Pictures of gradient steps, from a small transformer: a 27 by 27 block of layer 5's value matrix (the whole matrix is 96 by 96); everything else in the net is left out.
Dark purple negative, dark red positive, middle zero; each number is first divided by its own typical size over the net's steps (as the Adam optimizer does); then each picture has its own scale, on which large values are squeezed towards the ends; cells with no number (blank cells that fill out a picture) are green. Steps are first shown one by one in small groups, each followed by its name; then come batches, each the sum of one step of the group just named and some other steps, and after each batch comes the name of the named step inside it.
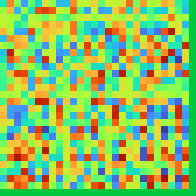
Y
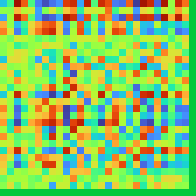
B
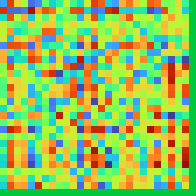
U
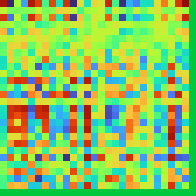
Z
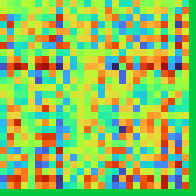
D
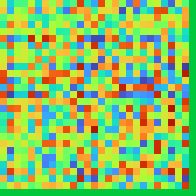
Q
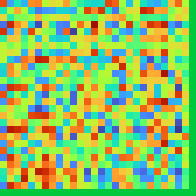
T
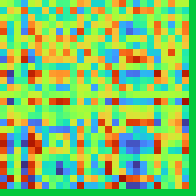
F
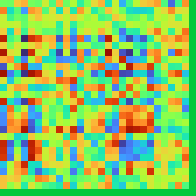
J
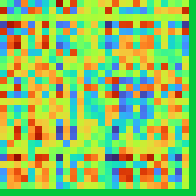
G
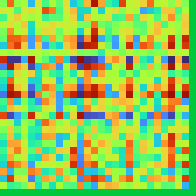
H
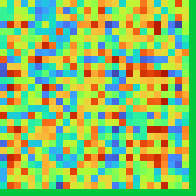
T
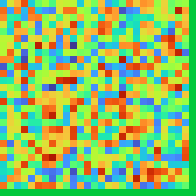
J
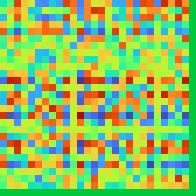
B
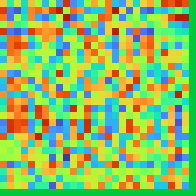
Z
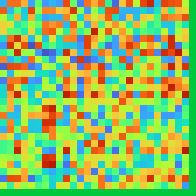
H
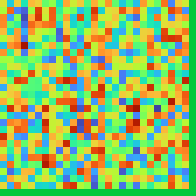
J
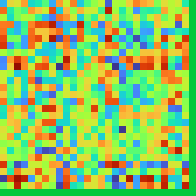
D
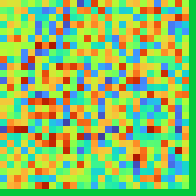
T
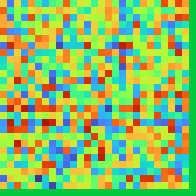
Z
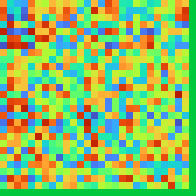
G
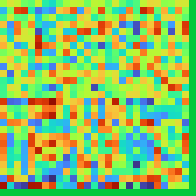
F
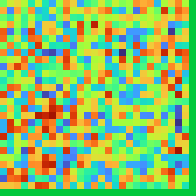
T
